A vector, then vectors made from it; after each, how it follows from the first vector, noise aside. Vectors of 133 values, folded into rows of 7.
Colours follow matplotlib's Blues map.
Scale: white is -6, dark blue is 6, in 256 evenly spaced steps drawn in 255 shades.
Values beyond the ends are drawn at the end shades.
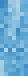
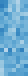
copied.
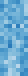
reversed.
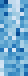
scaled up.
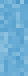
wrapped around, shrunk.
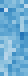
wrapped around.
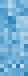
wrapped around.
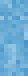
wrapped around, shrunk.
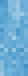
shrunk.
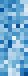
reversed, scaled up.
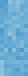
shrunk.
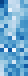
scaled up.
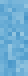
wrapped around, shrunk.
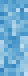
wrapped around.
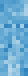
reversed.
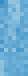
shrunk.
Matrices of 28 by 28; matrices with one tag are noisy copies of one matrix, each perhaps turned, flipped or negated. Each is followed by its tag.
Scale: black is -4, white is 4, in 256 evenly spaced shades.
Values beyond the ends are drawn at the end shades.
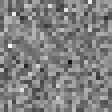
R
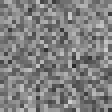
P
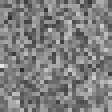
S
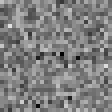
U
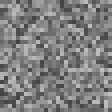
S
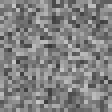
U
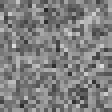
U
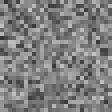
U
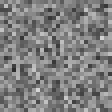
U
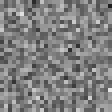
R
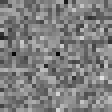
S
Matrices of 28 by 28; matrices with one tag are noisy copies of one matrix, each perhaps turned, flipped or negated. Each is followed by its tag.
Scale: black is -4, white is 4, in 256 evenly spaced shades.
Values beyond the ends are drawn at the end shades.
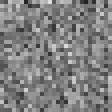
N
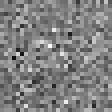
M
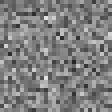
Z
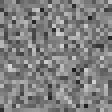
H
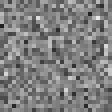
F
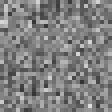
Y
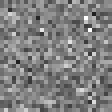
M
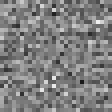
Y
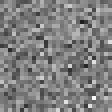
M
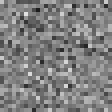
Z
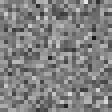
F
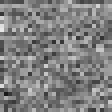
N
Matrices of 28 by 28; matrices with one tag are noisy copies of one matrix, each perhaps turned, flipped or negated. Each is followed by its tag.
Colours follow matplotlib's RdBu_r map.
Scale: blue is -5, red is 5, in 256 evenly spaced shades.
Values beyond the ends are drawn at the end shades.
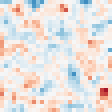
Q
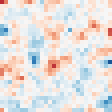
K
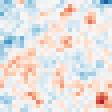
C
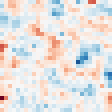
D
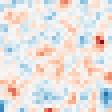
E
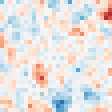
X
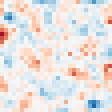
Q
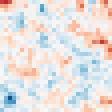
C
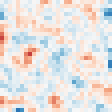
D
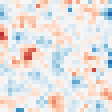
D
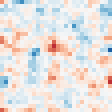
K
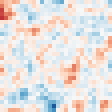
X
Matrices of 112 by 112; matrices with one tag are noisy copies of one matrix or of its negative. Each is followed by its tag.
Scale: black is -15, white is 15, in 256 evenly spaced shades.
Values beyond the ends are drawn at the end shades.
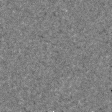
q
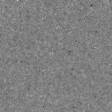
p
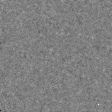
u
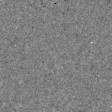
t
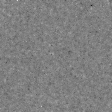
p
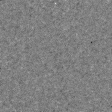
t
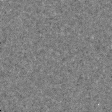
u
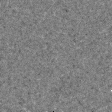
q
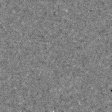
q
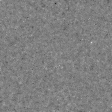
t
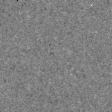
p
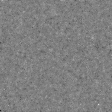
u
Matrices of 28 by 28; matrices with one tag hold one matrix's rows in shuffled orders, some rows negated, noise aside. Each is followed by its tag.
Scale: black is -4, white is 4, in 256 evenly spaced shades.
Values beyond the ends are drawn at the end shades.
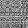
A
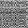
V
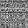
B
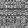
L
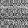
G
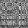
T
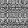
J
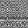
J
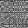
G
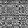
T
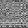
A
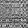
A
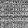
G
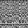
T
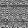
B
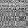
V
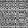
V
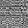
A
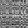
A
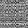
V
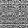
T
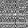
V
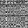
L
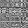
A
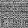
G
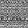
J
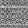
J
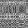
V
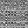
L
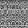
J
